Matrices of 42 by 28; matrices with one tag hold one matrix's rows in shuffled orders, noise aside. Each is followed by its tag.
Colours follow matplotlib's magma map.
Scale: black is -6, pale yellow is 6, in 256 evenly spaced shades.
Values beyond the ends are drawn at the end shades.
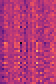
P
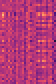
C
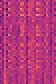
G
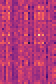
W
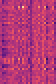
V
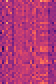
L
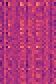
G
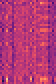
L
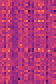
W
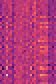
L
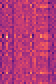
L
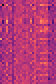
L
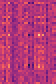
W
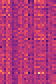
W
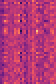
P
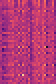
V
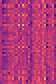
V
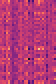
W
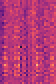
P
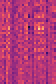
W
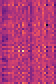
V
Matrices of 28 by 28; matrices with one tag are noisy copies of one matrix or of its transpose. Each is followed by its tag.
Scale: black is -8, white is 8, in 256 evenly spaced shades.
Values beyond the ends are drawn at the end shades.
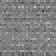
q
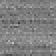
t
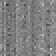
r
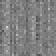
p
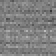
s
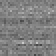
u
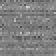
p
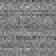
p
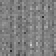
s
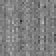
u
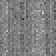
t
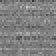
p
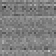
r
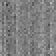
r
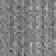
s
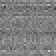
r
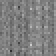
s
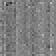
r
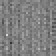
q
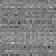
t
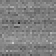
t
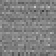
q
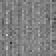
q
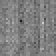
u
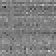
r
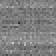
t
